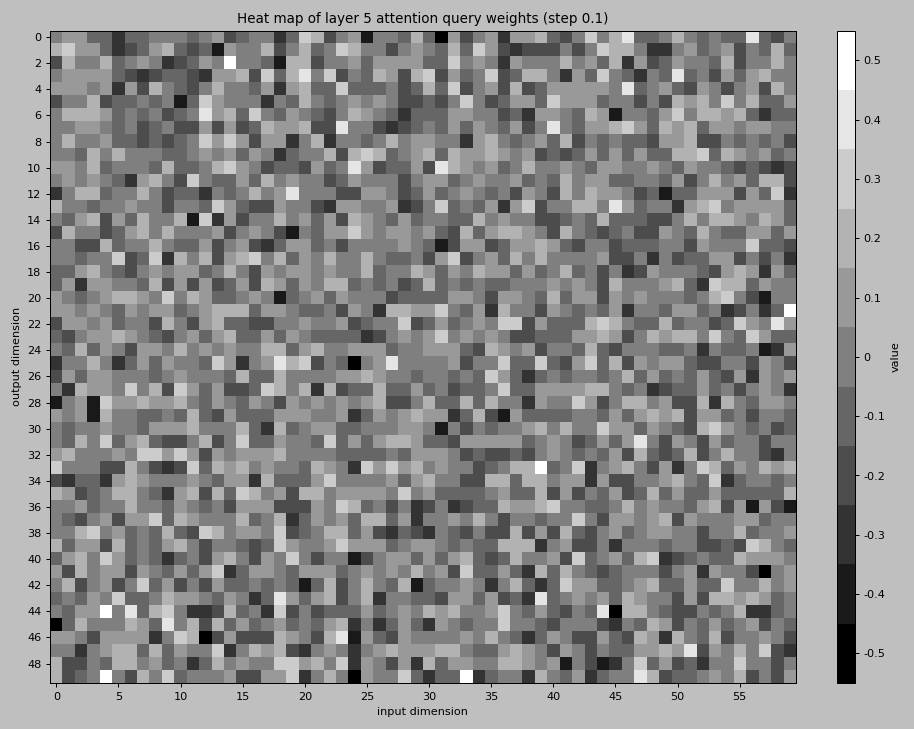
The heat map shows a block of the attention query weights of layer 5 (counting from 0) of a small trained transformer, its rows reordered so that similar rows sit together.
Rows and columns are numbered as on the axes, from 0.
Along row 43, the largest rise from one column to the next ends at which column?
39
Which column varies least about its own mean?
34
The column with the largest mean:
4
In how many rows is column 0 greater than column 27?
23
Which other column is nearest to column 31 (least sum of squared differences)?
51
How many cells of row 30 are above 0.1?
8
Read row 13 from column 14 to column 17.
0.1 -0.1 -0.2 -0.2
